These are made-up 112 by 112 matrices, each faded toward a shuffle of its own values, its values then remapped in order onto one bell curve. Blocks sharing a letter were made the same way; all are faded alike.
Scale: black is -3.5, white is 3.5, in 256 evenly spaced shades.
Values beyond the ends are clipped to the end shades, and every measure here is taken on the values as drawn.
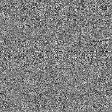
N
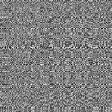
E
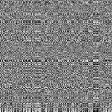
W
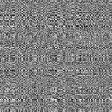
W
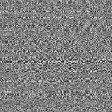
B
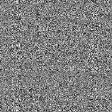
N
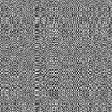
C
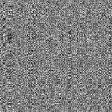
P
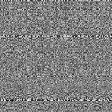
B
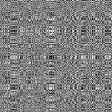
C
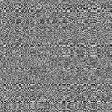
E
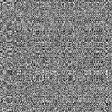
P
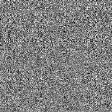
N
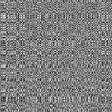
C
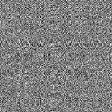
P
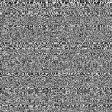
B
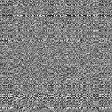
E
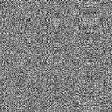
P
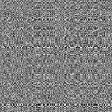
W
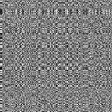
C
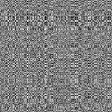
C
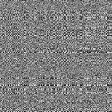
W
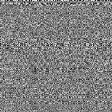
B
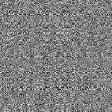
B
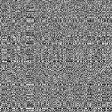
E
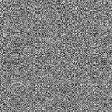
P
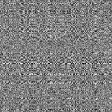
E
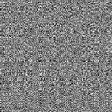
P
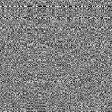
B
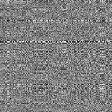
E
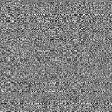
B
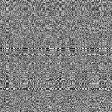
E
